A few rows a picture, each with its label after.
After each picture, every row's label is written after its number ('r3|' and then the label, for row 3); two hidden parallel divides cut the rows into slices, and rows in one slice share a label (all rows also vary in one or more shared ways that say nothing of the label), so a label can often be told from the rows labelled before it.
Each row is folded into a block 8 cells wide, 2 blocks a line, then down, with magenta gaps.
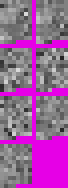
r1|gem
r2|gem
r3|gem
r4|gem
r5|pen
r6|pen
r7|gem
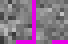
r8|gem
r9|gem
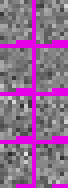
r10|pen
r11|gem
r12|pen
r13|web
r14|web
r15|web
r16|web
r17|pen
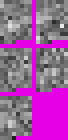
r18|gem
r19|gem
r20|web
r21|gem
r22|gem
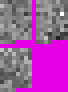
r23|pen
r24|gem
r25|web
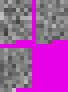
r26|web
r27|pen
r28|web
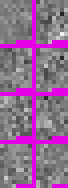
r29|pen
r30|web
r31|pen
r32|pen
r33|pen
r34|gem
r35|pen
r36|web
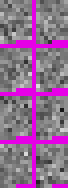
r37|web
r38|pen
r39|web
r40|pen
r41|gem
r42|web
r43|web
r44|pen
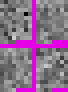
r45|web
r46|web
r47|web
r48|gem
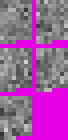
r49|gem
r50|web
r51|gem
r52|web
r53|pen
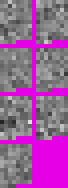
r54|web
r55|web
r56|pen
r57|gem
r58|web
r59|pen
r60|gem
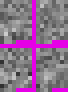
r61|gem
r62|web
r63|gem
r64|pen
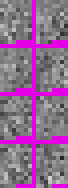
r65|gem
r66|gem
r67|gem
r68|web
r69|gem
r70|gem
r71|gem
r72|web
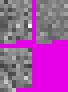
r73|web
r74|pen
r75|pen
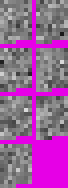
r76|gem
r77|pen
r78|gem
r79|gem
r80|pen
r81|gem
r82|web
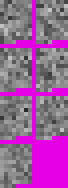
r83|gem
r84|gem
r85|gem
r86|pen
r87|web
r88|web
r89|pen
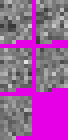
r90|web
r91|web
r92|gem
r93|pen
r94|pen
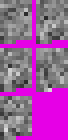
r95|web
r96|gem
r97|gem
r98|web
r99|gem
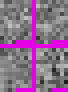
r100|pen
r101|pen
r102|gem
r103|pen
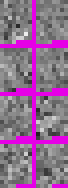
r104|web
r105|pen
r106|gem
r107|pen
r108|web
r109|gem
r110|web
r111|web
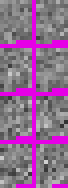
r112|pen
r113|pen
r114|pen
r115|pen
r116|gem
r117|gem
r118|pen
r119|web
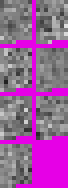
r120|pen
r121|web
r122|web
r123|pen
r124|gem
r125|pen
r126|gem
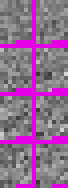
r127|pen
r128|pen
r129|pen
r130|web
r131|pen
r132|pen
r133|pen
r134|pen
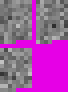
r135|pen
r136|pen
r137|web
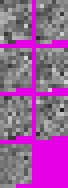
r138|gem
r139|web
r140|web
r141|web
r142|gem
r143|web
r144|web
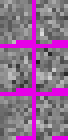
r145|web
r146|gem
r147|gem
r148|gem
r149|web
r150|gem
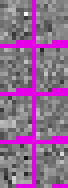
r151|gem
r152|web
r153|pen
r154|pen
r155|gem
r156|pen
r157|web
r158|web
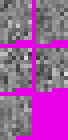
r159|gem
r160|web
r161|web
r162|web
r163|pen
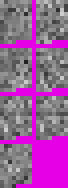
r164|web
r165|web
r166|web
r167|pen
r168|gem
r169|gem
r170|gem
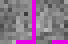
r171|web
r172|gem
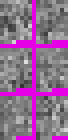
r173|web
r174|pen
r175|gem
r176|pen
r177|pen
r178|pen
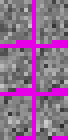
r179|web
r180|pen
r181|gem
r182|gem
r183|gem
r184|gem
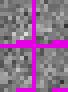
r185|web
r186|gem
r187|gem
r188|gem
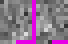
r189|web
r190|gem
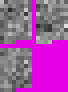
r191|web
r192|web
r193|gem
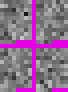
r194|web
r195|gem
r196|pen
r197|web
